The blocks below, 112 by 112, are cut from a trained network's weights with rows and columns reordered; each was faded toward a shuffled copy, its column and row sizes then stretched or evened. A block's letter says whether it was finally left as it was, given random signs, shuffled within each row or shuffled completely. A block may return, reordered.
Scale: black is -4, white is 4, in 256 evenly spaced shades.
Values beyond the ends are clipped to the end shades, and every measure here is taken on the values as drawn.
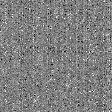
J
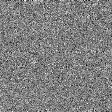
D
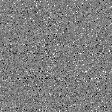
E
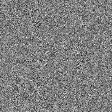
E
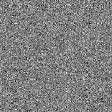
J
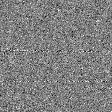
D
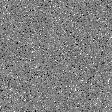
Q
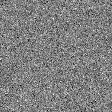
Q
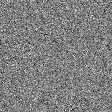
Q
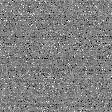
D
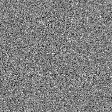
D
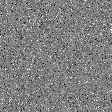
Q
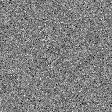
Q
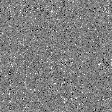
E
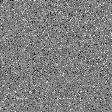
D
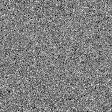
D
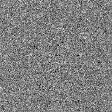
E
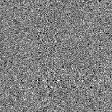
J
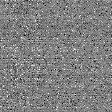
J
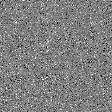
E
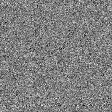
D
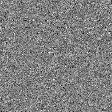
E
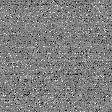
D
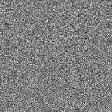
J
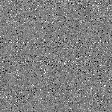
E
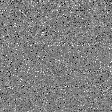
D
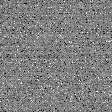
D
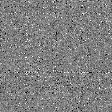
E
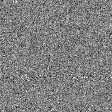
D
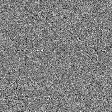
D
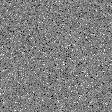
Q
